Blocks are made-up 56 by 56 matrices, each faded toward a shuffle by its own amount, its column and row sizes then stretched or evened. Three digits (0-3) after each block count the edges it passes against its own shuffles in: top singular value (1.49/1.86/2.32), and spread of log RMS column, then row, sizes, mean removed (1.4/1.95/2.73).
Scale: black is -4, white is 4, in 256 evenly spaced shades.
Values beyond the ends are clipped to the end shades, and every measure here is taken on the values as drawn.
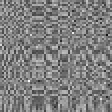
3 0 1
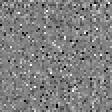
1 0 0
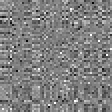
3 1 1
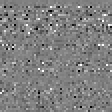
0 1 3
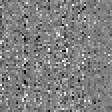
0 3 0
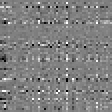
3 2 3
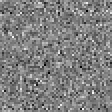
0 0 1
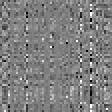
3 3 0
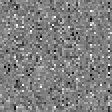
1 2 0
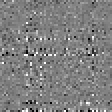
2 2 2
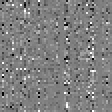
0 3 1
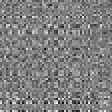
3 1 3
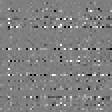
1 1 3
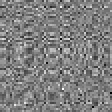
3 1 2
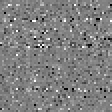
0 0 2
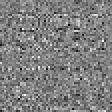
2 1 2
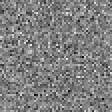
1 0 1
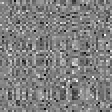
3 1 1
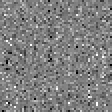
0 2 0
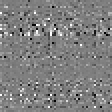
2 1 3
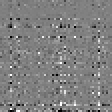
1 2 3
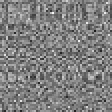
3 0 1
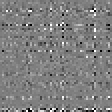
3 2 3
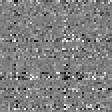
1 1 3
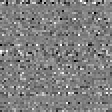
0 0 3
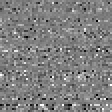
1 0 3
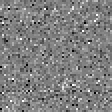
0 0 1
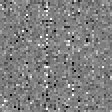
0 2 0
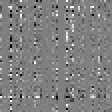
2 3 2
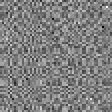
3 1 0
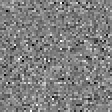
0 0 2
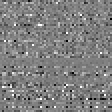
0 1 3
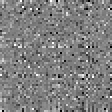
2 1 2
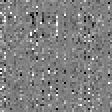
1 3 1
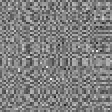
3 1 1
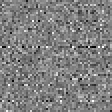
2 0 2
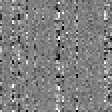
2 3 0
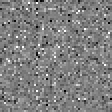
0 1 1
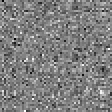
2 1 0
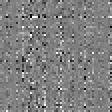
1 3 2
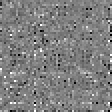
2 2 1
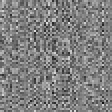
3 3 0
